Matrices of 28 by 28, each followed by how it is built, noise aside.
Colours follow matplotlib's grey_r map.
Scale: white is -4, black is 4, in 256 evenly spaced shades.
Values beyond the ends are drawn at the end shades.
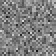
Toeplitz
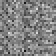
repeating rows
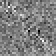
banded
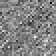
Hankel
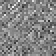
Hankel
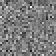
low rank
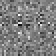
low rank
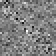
banded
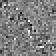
banded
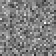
noise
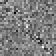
banded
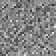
Hankel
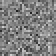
repeating rows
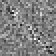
banded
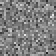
noise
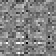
low rank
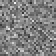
Toeplitz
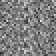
repeating rows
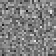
noise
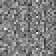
repeating rows
